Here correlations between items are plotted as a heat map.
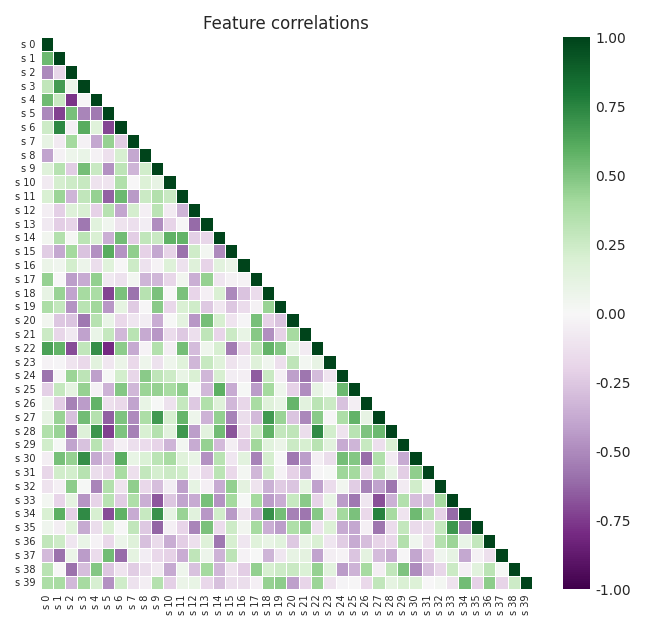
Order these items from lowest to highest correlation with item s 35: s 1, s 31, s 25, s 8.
s 25, s 8, s 31, s 1
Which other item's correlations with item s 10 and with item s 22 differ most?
s 2
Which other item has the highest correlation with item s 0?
s 22
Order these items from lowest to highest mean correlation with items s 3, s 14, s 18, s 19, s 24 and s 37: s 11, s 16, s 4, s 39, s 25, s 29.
s 29, s 16, s 4, s 39, s 11, s 25
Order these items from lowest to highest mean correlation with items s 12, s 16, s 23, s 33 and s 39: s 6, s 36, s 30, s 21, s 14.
s 14, s 6, s 30, s 21, s 36
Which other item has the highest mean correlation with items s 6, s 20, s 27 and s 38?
s 28
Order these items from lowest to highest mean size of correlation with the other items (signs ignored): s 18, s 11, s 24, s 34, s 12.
s 12, s 24, s 11, s 18, s 34
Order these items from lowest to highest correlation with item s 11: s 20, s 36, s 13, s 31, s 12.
s 12, s 36, s 13, s 20, s 31
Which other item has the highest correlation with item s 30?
s 3
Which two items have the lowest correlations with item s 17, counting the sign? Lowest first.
s 24, s 30
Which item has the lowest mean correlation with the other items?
s 5
